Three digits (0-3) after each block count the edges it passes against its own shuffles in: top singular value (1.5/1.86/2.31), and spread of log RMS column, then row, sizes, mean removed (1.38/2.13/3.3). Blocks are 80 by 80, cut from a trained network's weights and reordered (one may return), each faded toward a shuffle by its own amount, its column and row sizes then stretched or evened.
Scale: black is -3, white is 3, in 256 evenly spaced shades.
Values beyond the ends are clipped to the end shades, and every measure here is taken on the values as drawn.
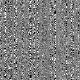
1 3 0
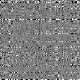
2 2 3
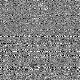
1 0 3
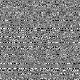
2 0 3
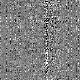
0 3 1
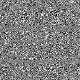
0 1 2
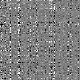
2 3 2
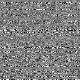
0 0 3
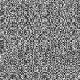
3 1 0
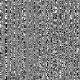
3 3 0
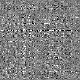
1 2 2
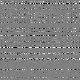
2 1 3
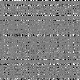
3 2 3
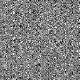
1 2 1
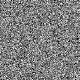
1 1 1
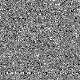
0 0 2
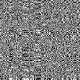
3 1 2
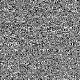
0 0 2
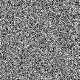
0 1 0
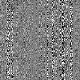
2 3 0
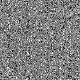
0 2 0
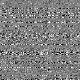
2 0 3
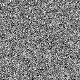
0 1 0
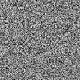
2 0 1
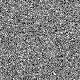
1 0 0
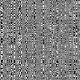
3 3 1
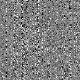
1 3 0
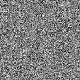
1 1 0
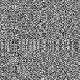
3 1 1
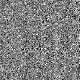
1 1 1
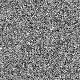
0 0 0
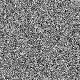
0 0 0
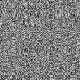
3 1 0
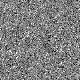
0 0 0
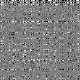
2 2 3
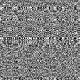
3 0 2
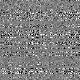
0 1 3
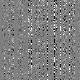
2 3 1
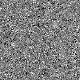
0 1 1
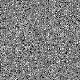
1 1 0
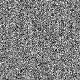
1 0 0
